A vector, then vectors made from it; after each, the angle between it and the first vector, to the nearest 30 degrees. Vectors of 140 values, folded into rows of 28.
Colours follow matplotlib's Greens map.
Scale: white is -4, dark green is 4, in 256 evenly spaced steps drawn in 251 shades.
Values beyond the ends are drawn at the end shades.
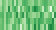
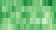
90 degrees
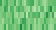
150 degrees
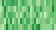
90 degrees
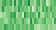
120 degrees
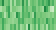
60 degrees
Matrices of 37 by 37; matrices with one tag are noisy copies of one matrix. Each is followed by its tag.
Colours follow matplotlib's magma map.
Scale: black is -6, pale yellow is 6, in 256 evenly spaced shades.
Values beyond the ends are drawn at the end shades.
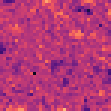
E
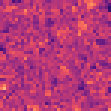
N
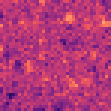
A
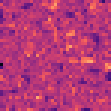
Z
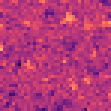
A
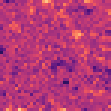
E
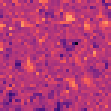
A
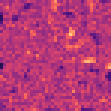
Z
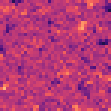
N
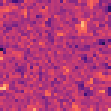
N
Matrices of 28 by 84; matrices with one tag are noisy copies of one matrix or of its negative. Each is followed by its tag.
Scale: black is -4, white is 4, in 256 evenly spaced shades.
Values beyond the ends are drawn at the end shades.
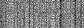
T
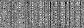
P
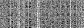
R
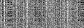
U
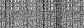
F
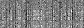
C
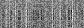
C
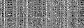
U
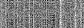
T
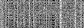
T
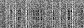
C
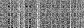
R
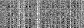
R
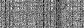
F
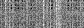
F
